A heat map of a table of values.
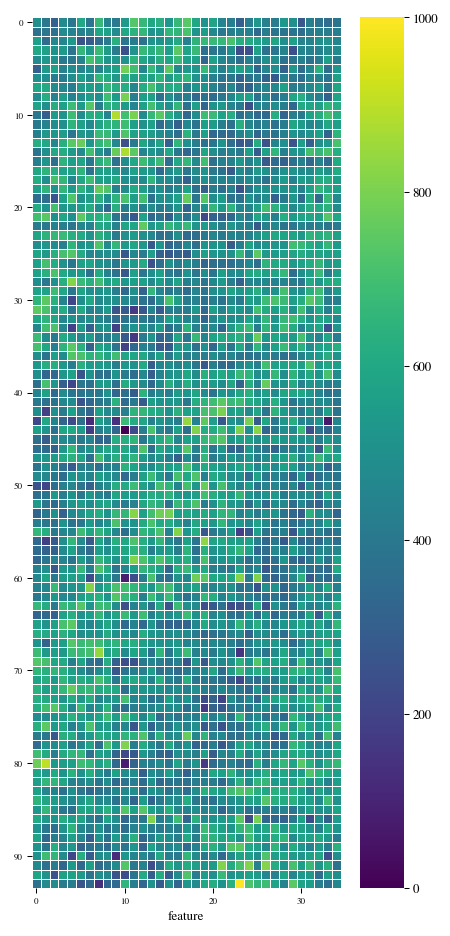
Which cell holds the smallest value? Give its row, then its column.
44, 10
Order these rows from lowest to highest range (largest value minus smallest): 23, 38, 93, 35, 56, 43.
23, 38, 35, 56, 43, 93
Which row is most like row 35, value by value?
79
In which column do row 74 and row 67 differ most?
1
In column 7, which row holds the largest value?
68
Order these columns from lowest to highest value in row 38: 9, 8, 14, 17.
8, 14, 9, 17
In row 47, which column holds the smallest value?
16
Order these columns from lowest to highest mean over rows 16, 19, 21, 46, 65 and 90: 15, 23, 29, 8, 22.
22, 15, 23, 29, 8
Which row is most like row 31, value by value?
69
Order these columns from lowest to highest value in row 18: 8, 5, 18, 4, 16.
18, 16, 4, 5, 8
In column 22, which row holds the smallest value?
63
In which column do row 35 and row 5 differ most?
10
